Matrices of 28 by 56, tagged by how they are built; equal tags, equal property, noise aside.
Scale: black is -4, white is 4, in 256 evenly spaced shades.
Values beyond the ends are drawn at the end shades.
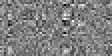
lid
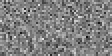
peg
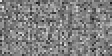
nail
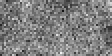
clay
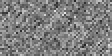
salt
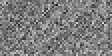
salt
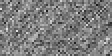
salt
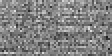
nail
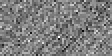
salt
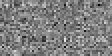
lid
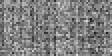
nail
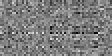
lid
